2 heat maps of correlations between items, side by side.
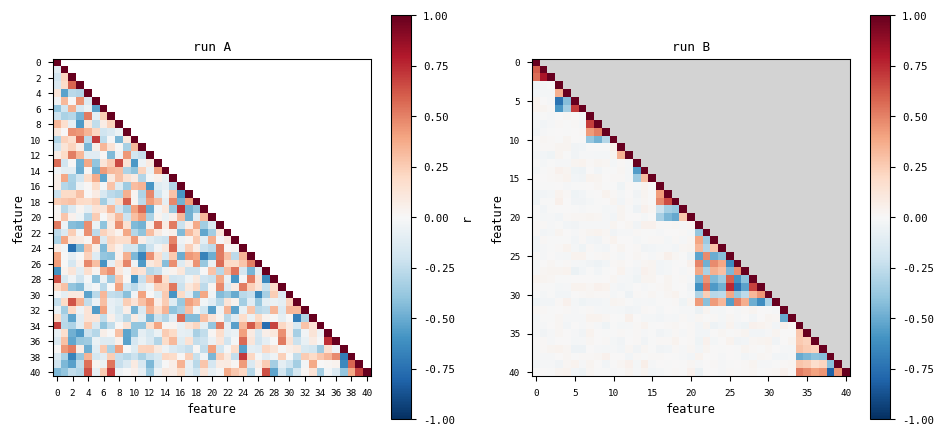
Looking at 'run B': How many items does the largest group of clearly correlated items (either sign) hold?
11
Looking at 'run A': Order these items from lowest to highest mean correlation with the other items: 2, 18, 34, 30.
30, 2, 34, 18
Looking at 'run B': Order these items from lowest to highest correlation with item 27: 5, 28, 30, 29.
29, 28, 30, 5
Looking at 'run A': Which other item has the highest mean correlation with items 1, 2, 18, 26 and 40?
9
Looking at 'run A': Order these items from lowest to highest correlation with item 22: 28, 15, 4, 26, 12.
28, 15, 26, 12, 4
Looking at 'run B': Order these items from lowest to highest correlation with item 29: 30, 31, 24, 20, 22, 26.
26, 31, 24, 20, 30, 22
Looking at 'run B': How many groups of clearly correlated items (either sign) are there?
9
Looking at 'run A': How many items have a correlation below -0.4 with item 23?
4
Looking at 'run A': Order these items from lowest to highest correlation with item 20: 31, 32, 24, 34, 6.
32, 34, 24, 31, 6
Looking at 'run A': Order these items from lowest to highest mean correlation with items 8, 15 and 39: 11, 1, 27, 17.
11, 17, 1, 27
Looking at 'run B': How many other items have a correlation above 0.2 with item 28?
4
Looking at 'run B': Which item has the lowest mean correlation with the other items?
38
